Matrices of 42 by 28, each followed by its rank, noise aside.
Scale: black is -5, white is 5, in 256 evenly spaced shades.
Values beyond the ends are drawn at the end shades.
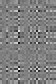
one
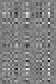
one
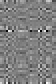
two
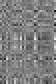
two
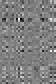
two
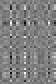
one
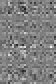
four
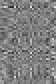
three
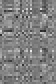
three
